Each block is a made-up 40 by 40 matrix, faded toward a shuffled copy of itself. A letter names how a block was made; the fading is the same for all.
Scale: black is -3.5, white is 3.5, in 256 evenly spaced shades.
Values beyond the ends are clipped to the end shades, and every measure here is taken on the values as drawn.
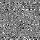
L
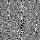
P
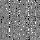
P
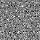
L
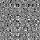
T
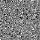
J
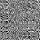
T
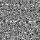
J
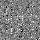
J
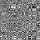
T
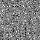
J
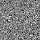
J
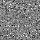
L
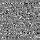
L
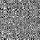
T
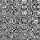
T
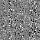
P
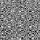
T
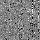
P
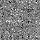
J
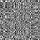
T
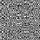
T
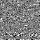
L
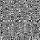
T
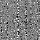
P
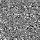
L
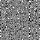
P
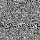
L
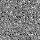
L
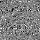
L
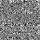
L
